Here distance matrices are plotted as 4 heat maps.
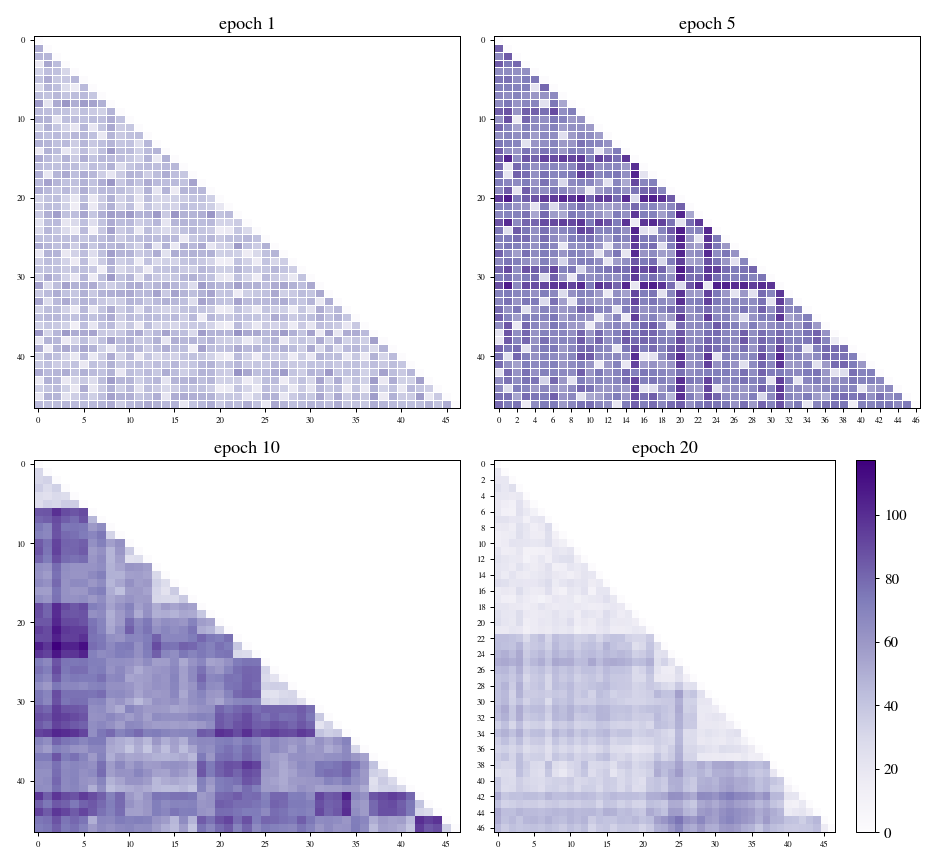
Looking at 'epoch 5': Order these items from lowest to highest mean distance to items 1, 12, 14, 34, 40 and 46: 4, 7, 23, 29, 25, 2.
7, 4, 25, 2, 29, 23
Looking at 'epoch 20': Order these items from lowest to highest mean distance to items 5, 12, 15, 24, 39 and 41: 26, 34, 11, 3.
11, 3, 26, 34
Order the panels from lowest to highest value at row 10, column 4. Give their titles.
epoch 20, epoch 1, epoch 5, epoch 10
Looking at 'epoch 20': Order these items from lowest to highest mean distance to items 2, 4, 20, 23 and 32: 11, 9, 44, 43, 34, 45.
11, 9, 34, 43, 44, 45
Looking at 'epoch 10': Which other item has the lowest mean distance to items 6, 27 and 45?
41
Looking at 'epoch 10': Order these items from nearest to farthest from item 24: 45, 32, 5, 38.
45, 32, 38, 5
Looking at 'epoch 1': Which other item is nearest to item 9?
42
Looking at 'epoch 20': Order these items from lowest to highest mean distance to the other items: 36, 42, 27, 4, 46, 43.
4, 36, 27, 43, 46, 42
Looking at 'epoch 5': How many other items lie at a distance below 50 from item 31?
3
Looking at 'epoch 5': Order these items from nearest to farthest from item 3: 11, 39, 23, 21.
39, 21, 11, 23
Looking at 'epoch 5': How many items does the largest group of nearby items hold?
6
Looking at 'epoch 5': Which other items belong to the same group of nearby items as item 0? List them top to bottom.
37, 38, 42
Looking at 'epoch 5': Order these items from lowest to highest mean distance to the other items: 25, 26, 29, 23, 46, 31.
26, 46, 25, 29, 23, 31
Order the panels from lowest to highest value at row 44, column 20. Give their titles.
epoch 1, epoch 20, epoch 10, epoch 5
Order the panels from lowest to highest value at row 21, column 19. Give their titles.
epoch 20, epoch 1, epoch 10, epoch 5
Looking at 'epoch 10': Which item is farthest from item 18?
2
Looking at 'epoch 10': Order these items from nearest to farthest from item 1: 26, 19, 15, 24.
15, 26, 19, 24
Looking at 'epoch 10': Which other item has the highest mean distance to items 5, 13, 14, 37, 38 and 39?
23
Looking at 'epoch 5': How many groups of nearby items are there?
11
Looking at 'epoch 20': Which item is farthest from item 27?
45
